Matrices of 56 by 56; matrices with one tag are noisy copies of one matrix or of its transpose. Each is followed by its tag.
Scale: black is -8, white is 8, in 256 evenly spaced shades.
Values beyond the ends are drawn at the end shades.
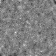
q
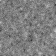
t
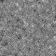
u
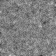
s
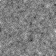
t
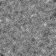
q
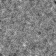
q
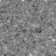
t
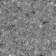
s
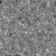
u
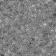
q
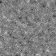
u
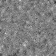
q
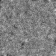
s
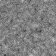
t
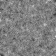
q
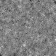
q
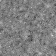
t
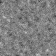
u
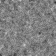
q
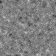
u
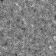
u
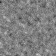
u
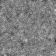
s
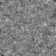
q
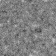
t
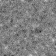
t
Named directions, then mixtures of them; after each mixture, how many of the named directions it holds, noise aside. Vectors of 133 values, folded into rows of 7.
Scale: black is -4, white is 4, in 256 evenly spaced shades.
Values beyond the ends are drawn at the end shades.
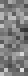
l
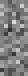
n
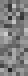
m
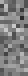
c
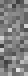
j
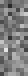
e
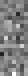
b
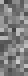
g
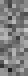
two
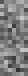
three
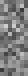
two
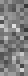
four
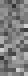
three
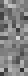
three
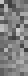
three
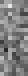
one
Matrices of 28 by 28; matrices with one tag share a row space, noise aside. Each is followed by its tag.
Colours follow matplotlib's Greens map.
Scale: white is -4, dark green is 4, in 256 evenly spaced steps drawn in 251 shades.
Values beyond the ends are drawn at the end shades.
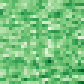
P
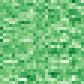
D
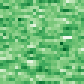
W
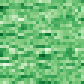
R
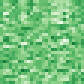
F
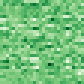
P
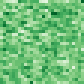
F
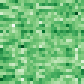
R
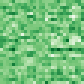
D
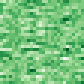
W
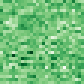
D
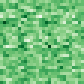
F
